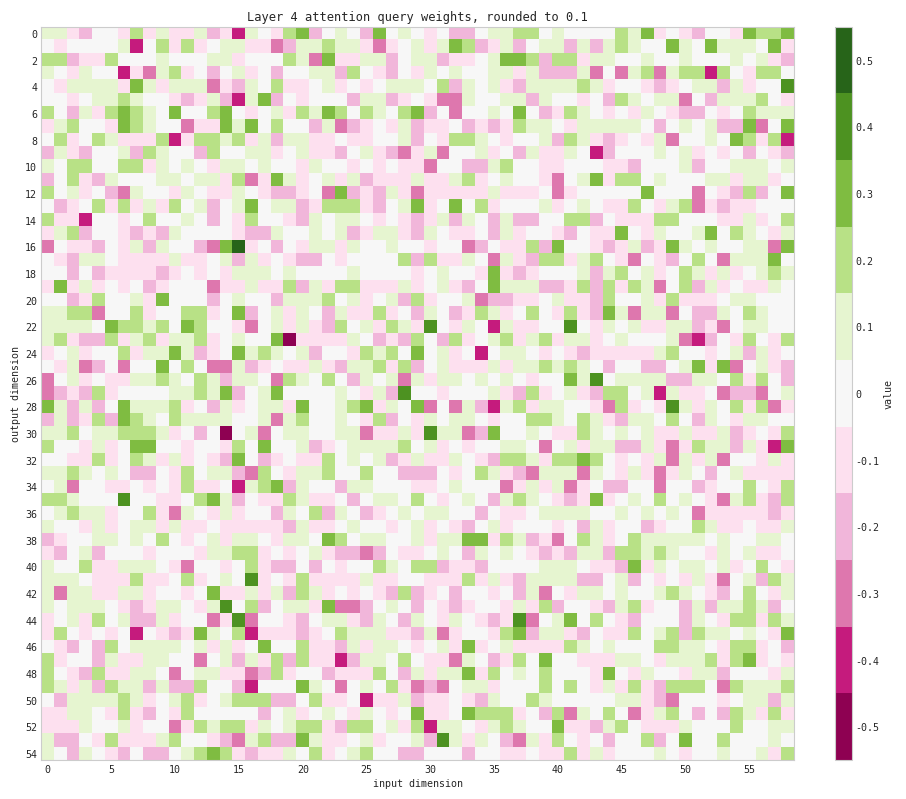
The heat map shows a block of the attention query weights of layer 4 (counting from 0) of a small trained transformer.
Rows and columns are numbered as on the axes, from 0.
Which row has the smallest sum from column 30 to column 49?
34
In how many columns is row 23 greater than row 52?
23
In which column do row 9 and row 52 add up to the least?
43
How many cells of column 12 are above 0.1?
11
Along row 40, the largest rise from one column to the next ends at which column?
46
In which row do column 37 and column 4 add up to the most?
44
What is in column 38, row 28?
-0.1
